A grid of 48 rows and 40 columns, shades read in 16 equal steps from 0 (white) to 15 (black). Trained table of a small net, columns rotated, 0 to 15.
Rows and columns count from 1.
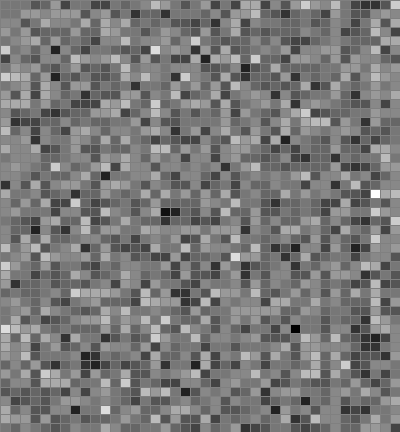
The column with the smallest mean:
1
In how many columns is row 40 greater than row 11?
18
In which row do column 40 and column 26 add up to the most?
48
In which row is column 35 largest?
46
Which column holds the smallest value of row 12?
16
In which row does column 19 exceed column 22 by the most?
33
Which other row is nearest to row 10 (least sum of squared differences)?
29
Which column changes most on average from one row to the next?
11
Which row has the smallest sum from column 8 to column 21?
36
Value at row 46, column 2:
9
